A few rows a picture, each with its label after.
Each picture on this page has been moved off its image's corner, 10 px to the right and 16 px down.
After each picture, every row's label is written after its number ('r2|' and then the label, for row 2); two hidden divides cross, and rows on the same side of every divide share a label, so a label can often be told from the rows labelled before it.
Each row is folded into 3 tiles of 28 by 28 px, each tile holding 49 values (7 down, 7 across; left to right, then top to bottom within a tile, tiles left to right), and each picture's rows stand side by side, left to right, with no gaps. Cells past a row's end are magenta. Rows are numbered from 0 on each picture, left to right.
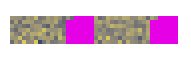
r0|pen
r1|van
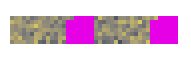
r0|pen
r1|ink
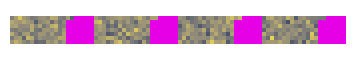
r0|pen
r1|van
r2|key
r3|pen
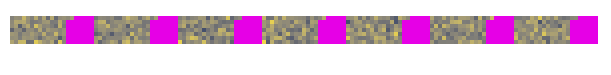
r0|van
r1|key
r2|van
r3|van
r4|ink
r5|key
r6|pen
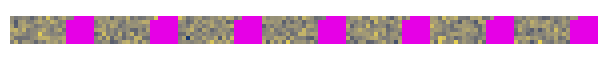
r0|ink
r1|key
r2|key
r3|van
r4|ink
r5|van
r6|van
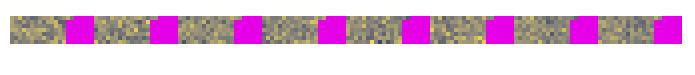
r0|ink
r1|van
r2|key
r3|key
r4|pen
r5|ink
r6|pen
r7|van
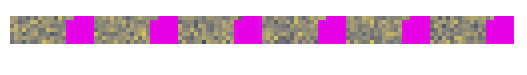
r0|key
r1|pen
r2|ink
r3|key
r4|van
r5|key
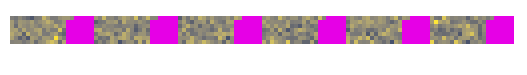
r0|ink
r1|ink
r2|van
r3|van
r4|van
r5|van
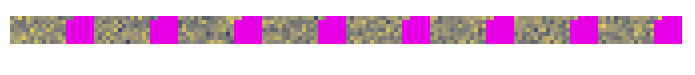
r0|pen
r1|pen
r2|key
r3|van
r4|van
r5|key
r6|key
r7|key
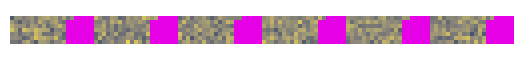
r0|ink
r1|key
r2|pen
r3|van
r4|ink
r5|ink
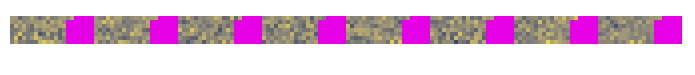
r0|key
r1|van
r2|ink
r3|pen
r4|ink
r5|ink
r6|key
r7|key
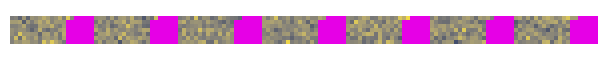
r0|key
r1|ink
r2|pen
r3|van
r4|key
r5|ink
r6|key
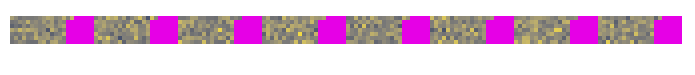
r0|key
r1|van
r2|van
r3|key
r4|pen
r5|van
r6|van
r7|key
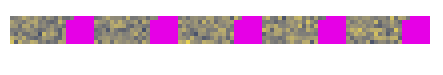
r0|van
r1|van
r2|van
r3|ink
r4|ink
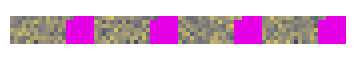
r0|ink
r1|pen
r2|key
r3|pen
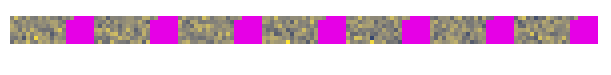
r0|ink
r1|ink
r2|pen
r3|van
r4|van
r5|pen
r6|ink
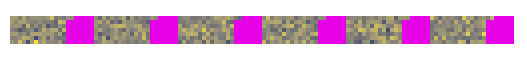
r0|van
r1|pen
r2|ink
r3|van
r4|ink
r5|key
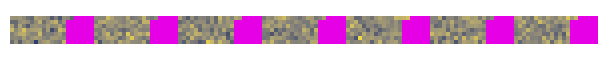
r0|ink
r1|van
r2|key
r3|van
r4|key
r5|ink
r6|key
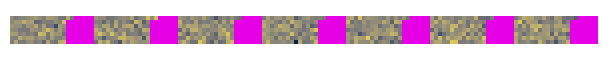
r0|pen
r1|ink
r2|pen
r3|pen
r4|van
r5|pen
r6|pen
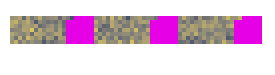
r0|pen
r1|pen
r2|key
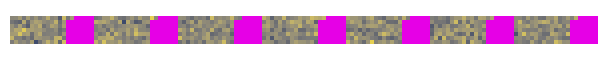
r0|ink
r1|van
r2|ink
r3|key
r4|van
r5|key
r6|key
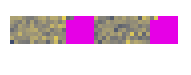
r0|ink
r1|key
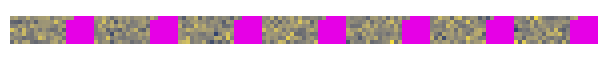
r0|ink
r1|van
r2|pen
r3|ink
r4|ink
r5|pen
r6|van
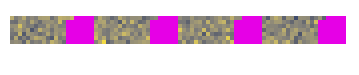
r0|key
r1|pen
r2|ink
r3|pen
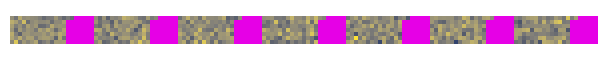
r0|pen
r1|ink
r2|pen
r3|ink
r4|pen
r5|ink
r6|ink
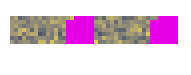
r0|key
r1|van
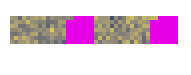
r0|van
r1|key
